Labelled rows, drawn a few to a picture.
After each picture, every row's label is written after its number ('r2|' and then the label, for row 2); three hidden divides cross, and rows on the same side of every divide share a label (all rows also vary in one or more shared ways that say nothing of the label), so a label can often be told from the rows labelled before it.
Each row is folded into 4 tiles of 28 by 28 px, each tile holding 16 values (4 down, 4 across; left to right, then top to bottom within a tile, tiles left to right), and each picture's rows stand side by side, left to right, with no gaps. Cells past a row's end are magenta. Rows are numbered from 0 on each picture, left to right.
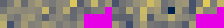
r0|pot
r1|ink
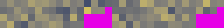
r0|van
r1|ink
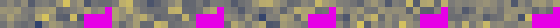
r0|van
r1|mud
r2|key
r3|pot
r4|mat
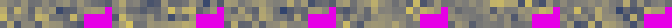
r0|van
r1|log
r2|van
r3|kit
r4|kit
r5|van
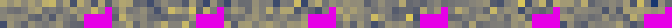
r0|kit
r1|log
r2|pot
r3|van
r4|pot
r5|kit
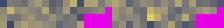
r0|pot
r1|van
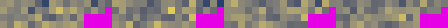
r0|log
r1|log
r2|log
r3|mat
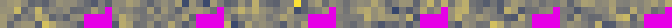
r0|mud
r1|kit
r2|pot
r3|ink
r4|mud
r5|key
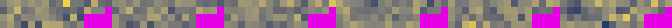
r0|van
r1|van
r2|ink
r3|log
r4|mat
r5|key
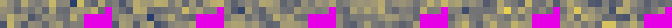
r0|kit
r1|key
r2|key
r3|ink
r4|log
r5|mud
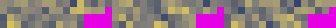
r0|kit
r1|log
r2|key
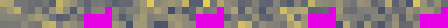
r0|mud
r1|ink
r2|mat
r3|kit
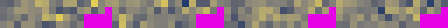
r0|ink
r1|kit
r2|ink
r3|log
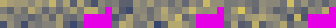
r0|kit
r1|key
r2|van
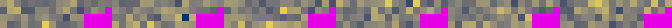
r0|mud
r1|mat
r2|log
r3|kit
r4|mat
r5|ink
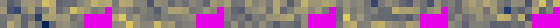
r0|key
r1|log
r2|key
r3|log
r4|ink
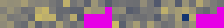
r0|van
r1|mat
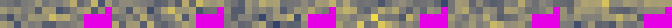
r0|ink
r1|mat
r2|key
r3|mud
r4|mud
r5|ink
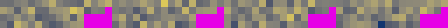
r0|mat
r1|kit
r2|mat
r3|key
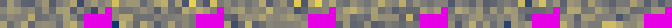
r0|pot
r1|kit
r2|pot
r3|van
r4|pot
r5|mud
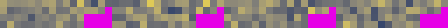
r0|kit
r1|ink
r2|van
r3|key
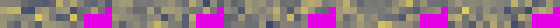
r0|mud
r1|log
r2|key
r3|mud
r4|van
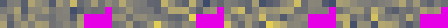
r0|pot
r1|log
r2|mud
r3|van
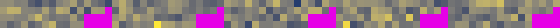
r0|mud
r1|mud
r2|kit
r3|van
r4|key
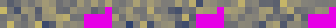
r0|key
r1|van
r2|mud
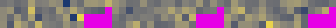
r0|mat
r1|mat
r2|mud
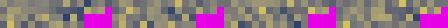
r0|van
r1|van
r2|van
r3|van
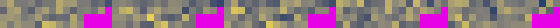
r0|mud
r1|mud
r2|mud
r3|kit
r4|log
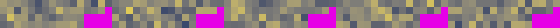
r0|log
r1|van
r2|mud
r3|ink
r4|pot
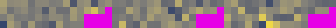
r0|kit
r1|van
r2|mud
